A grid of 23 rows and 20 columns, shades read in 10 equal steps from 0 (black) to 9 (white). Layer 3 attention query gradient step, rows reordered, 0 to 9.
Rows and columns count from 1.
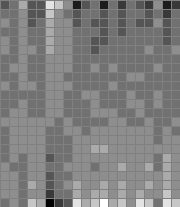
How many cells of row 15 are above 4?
14
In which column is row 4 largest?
6
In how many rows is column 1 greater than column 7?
6
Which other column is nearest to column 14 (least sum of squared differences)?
17
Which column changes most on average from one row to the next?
11
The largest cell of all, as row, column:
23, 12
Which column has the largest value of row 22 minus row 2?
19
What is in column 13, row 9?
4
